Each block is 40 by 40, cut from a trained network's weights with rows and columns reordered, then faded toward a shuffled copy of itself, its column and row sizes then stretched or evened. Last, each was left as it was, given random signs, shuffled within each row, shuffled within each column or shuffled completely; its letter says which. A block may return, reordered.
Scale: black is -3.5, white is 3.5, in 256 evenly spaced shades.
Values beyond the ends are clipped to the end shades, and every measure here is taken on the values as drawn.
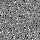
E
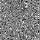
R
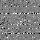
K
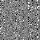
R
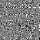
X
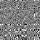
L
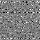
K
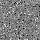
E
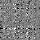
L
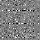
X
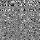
X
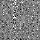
R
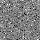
E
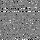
K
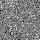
E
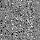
R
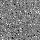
E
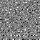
K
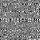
L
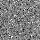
E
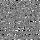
K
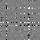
L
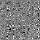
L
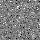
E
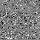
K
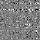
X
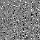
R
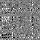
L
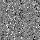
R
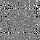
X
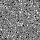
E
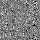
R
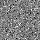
E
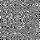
L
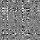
L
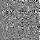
X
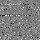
K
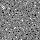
E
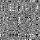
L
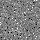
E
